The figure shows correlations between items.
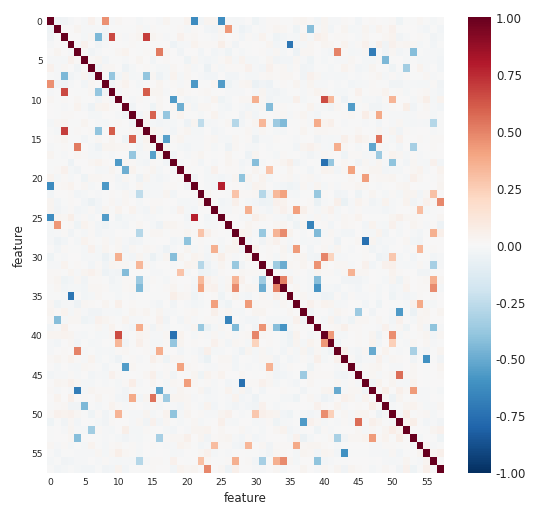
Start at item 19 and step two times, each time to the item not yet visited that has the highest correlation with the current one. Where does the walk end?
32
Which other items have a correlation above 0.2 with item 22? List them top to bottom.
27, 33, 34, 56
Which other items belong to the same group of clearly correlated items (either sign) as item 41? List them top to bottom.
10, 18, 30, 40, 50
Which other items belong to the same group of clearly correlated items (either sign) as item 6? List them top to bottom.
52
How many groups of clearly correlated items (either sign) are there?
16
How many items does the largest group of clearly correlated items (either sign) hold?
8
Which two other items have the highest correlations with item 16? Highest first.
4, 42
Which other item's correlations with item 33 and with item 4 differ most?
47
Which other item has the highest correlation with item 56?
34
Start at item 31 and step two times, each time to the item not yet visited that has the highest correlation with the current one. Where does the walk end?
13
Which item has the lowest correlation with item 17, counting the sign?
15
